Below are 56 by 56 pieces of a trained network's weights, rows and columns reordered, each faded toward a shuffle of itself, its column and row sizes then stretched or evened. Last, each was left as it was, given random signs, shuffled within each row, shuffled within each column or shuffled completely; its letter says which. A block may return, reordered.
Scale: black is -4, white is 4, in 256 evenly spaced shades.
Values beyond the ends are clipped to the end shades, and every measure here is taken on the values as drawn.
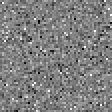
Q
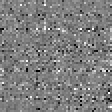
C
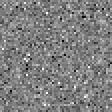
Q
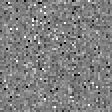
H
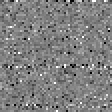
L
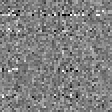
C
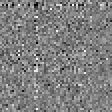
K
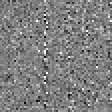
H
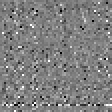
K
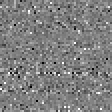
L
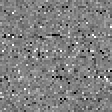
L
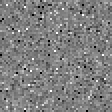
Q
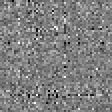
C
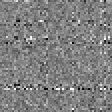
C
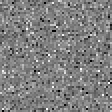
Q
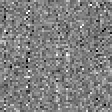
H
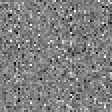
H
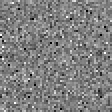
Q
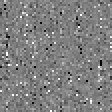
H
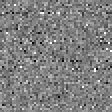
L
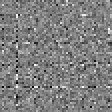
K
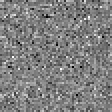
L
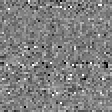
L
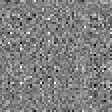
K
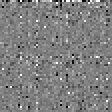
K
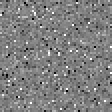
Q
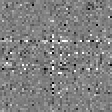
C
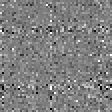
C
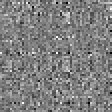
K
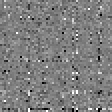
C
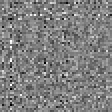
C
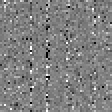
H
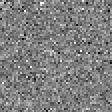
L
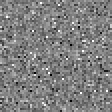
Q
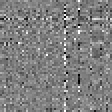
K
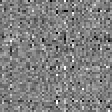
K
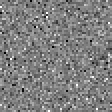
Q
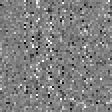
H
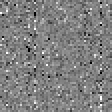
H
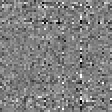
C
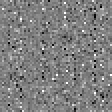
H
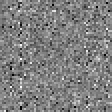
H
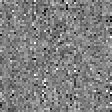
H
